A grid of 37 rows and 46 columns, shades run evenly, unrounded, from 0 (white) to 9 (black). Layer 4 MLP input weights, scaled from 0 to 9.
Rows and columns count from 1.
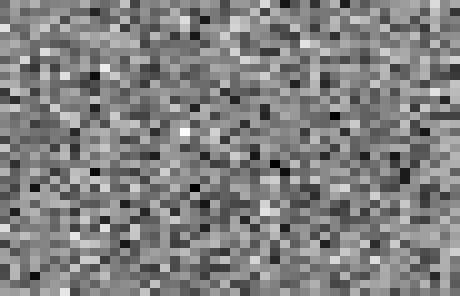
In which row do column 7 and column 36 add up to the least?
37
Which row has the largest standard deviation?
24
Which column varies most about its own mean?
10
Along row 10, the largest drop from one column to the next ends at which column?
11
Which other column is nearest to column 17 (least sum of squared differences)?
9
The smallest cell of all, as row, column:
17, 19
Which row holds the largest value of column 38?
31
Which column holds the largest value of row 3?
21
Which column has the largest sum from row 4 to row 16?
15
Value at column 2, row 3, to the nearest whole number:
4
